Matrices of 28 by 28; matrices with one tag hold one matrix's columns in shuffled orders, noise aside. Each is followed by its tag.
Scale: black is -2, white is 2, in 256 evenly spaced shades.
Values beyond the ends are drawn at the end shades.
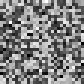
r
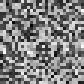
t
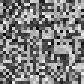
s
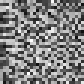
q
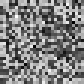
r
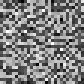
q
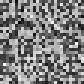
s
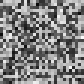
r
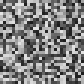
s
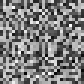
t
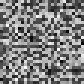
q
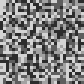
s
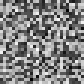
t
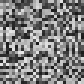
t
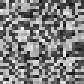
t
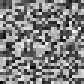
t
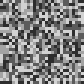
s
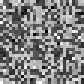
r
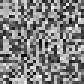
s
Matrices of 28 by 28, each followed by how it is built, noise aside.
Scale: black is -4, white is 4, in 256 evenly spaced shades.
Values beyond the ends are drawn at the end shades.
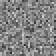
repeating columns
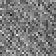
Toeplitz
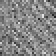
Toeplitz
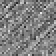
Hankel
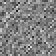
Hankel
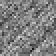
Hankel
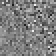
upper triangular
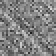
Toeplitz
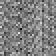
repeating rows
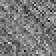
Toeplitz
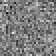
noise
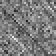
Toeplitz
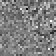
upper triangular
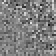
upper triangular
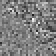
upper triangular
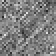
Hankel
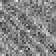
Toeplitz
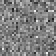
low rank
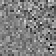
upper triangular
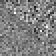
upper triangular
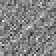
Hankel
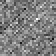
Hankel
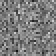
repeating rows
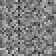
repeating rows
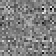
low rank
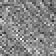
Toeplitz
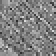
Toeplitz
